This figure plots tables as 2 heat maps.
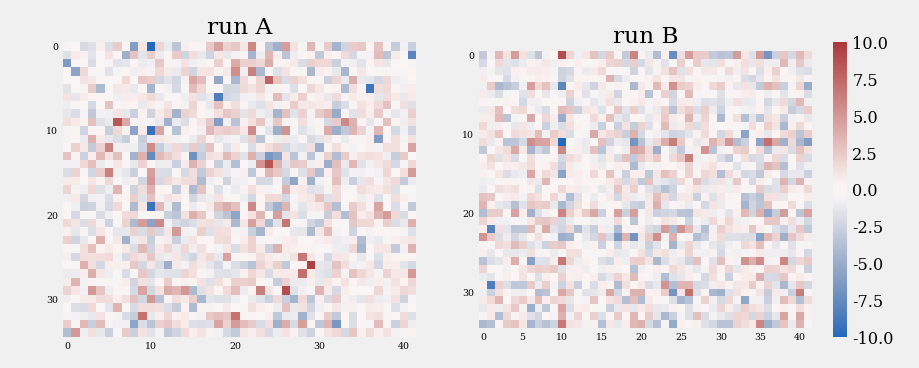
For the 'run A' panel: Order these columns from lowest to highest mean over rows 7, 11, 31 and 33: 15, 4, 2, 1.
15, 1, 2, 4
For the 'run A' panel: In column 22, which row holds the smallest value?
1
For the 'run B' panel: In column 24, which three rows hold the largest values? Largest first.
11, 4, 23
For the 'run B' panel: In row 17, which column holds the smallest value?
23
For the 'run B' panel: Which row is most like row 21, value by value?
27
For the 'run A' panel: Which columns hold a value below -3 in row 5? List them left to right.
4, 10, 33, 36
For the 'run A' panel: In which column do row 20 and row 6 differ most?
18
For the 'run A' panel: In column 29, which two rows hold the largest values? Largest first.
26, 0
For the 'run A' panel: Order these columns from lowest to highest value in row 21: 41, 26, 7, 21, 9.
21, 7, 41, 9, 26
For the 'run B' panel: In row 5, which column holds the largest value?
26
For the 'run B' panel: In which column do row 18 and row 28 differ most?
35
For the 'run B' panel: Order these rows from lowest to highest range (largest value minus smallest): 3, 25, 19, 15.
25, 3, 19, 15
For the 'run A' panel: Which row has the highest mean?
29
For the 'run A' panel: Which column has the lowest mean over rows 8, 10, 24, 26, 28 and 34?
10
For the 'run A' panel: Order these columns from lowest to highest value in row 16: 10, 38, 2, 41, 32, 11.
11, 41, 2, 38, 32, 10
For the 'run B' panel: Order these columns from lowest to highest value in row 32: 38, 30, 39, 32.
32, 39, 38, 30
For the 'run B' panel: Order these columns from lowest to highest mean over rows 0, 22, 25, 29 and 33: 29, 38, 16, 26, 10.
29, 38, 16, 10, 26
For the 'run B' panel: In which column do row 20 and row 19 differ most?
10
